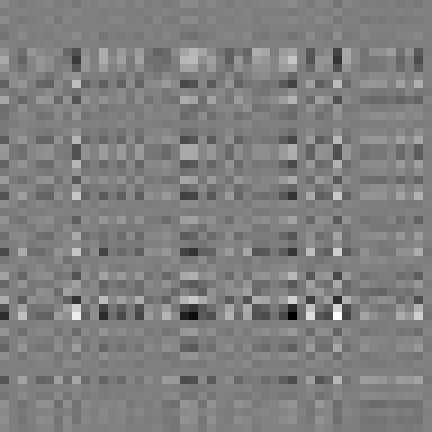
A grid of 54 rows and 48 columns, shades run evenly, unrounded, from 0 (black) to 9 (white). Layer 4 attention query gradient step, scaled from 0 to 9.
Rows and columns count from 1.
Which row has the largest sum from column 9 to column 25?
38
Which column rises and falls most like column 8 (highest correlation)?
28
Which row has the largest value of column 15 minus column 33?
40
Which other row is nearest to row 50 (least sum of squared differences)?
43
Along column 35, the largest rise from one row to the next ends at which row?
39
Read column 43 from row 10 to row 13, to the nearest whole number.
5 5 4 4
